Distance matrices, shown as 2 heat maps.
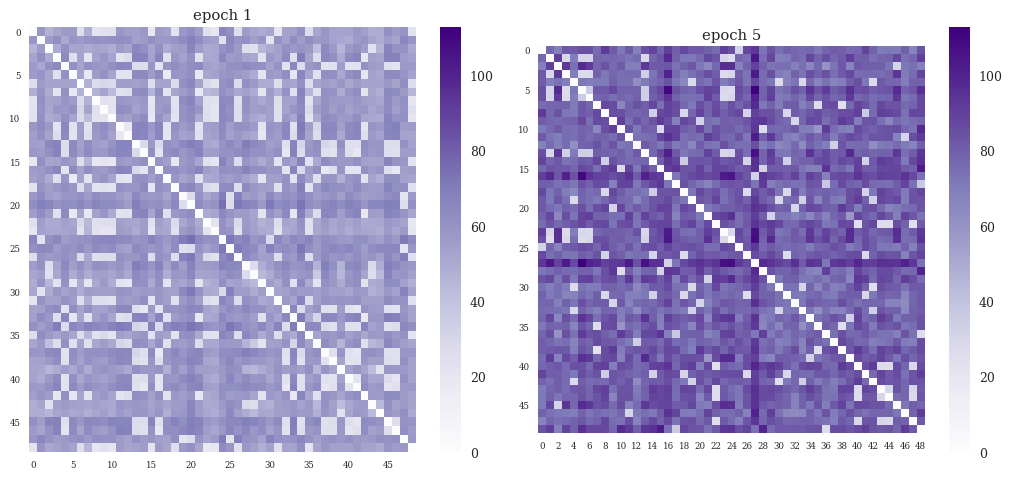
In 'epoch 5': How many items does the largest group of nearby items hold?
7
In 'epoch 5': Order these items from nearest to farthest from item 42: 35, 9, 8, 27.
35, 8, 9, 27
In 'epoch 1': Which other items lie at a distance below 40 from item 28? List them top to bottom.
2, 27, 36, 43
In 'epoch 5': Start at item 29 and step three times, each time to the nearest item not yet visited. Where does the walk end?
34
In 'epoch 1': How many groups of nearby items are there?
7
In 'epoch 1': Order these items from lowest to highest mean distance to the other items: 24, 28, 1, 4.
4, 28, 1, 24
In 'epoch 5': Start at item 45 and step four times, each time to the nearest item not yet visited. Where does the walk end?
17
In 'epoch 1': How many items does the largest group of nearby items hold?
13
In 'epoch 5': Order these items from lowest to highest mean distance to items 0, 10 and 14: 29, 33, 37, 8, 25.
25, 8, 33, 37, 29
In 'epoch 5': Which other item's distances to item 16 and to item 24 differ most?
5
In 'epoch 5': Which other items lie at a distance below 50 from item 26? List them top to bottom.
8, 14, 18, 31, 41
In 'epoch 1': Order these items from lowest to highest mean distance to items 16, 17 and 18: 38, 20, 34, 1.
38, 34, 1, 20
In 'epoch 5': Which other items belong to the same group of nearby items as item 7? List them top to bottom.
35, 38
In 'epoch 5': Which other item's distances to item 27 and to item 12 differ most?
37
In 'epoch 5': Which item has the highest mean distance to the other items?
27
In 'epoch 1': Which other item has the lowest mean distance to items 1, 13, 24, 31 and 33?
30
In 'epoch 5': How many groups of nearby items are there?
15
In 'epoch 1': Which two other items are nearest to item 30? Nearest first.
1, 24
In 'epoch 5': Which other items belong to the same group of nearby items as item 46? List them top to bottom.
11
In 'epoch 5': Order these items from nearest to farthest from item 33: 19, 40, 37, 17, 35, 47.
19, 35, 37, 17, 47, 40
